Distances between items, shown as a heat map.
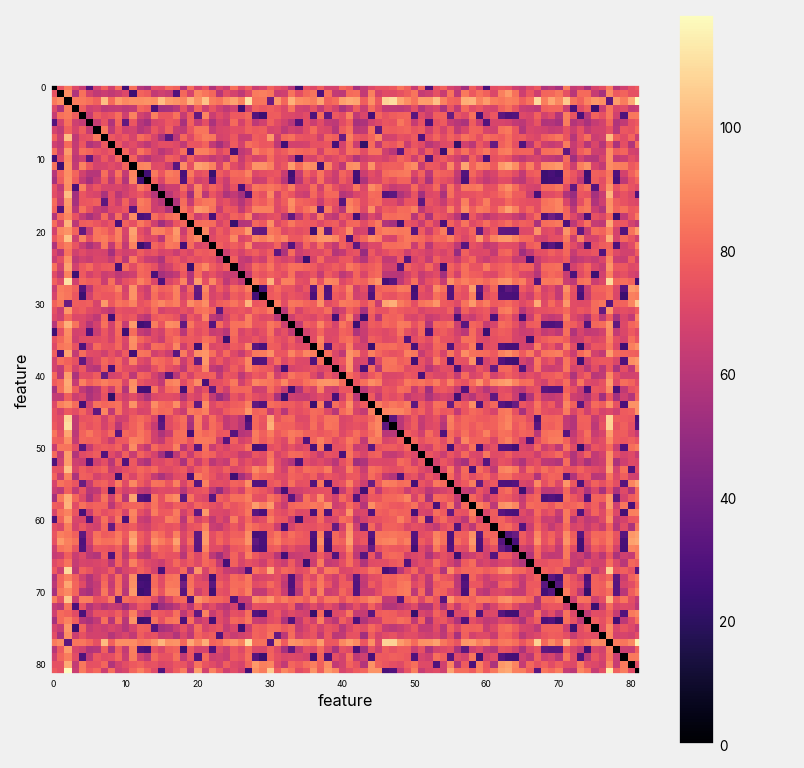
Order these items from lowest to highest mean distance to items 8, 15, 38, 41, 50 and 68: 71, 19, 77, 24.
24, 19, 71, 77
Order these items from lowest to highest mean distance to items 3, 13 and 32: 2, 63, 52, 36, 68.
68, 52, 36, 63, 2
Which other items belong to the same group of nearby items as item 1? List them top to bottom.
11, 17, 37
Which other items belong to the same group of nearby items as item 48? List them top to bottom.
9, 19, 25, 54, 71
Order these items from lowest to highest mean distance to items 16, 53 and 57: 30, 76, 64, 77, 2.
76, 64, 30, 77, 2
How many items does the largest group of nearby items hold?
15
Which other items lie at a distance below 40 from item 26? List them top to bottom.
3, 14, 72, 75
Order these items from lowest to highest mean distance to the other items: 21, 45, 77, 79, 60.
79, 60, 45, 21, 77
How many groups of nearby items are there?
15
